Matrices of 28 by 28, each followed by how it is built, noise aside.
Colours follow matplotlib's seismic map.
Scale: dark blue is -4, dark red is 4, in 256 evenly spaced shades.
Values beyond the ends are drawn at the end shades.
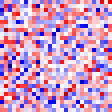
repeating rows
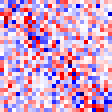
banded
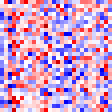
repeating rows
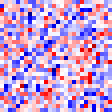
Hankel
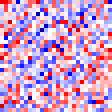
Hankel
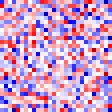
blocks
